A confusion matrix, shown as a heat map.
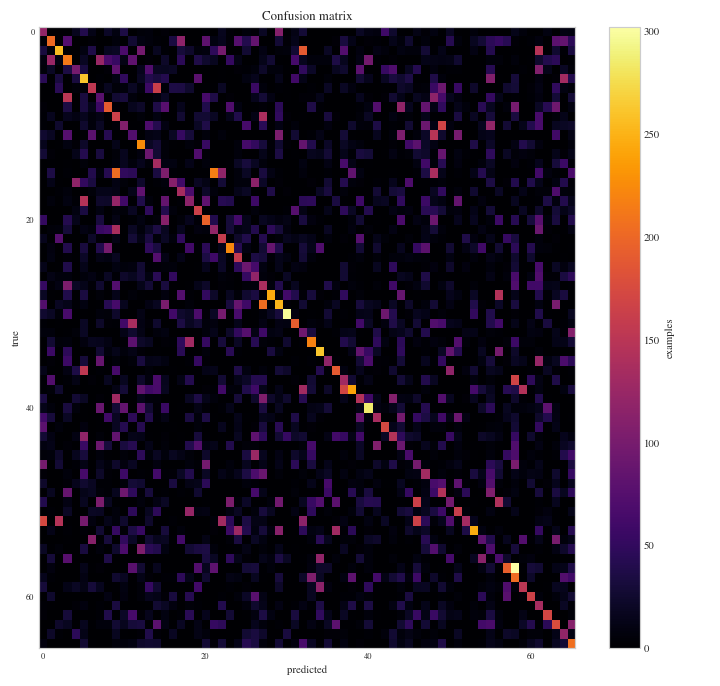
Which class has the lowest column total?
52
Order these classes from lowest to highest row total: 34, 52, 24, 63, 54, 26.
24, 26, 54, 34, 63, 52
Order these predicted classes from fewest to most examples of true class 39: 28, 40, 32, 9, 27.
28, 32, 40, 27, 9
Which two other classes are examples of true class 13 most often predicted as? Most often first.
49, 19
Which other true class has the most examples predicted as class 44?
8
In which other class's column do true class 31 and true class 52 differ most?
0
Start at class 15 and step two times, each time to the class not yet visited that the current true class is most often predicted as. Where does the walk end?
9
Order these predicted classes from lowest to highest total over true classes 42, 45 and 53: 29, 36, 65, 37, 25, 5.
37, 5, 25, 65, 36, 29
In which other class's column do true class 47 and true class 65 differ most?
27
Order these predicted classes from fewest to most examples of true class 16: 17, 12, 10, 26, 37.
10, 12, 37, 17, 26
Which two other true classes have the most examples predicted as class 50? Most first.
36, 34
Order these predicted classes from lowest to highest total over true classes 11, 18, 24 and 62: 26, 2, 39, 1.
2, 1, 39, 26
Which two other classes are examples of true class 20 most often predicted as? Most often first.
15, 48
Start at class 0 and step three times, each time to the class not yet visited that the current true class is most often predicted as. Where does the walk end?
3
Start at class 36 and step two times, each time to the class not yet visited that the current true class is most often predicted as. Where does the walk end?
64
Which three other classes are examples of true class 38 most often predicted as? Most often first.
37, 59, 32
